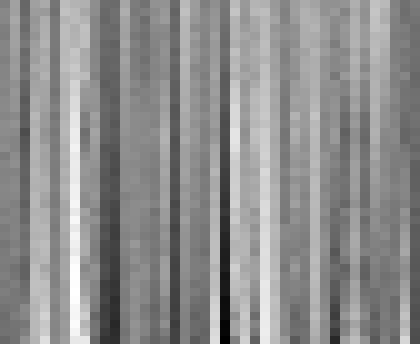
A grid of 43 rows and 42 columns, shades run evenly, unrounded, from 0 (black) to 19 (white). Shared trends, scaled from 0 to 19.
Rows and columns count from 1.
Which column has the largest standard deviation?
23
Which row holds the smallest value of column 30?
43
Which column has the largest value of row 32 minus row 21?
41
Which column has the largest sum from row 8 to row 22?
8
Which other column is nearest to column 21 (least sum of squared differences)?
40
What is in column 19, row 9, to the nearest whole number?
13
